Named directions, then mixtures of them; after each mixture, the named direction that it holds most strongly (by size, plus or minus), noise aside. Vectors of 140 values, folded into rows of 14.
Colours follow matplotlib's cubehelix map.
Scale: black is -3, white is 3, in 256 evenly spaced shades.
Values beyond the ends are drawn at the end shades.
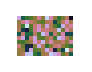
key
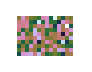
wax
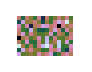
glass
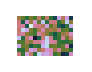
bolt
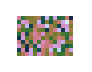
glass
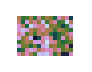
bolt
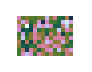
wax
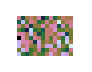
glass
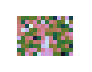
bolt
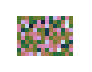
wax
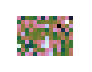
glass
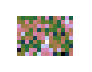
bolt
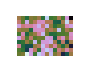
bolt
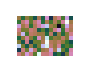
glass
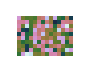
key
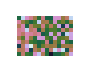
key
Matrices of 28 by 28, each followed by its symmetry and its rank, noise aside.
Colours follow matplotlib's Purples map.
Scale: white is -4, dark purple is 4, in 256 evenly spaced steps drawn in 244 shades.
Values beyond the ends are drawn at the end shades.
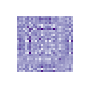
symmetric, rank three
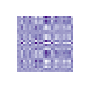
no symmetry, rank one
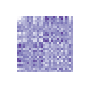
symmetric, rank two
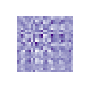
antisymmetric, rank two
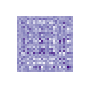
no symmetry, rank three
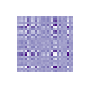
symmetric, rank one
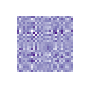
symmetric, rank two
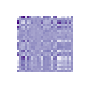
symmetric, rank one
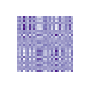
no symmetry, rank one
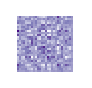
no symmetry, rank three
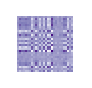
symmetric, rank one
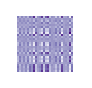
no symmetry, rank one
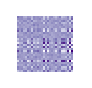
no symmetry, rank one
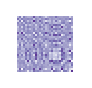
symmetric, rank three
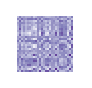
symmetric, rank two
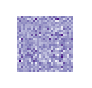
no symmetry, rank three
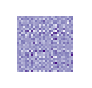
no symmetry, rank three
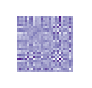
symmetric, rank two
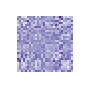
symmetric, rank three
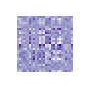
no symmetry, rank two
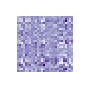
no symmetry, rank three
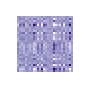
no symmetry, rank one
